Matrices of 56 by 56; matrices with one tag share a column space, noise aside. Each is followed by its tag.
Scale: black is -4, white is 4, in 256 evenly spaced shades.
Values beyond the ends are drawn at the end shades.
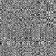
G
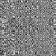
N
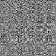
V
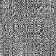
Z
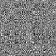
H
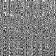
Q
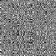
H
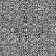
V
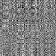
Z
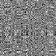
H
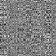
V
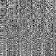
Z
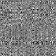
G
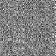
V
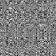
G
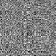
H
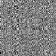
N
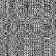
Z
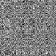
N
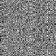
V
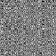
N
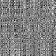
Z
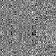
H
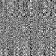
Q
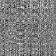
Z
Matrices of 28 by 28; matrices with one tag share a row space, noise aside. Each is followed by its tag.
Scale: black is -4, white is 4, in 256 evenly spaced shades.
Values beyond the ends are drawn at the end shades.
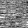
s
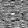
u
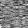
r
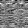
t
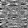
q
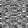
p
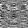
q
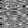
p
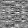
u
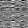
u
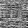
s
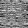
s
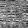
s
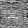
s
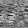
t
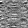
q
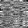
r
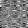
p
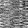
r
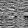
t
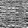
s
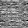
s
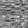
u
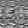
t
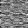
r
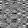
p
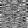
p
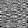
p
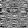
q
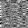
p
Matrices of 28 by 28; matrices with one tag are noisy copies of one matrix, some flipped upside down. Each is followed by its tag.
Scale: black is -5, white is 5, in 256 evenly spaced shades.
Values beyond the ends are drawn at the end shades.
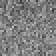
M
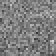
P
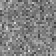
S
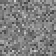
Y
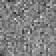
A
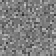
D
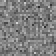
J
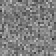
S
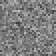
Y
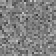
J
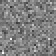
Y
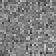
A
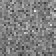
M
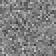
Y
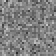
S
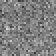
S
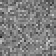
P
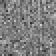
A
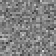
D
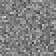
D
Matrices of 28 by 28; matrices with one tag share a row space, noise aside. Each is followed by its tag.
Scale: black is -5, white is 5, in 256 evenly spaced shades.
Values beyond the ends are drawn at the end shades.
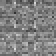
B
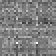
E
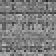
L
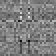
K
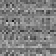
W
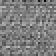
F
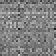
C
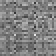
B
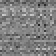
F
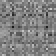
L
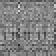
C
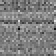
C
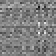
F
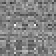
B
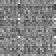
C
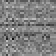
W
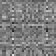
L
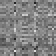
B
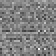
F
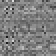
W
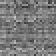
B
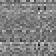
F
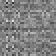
W
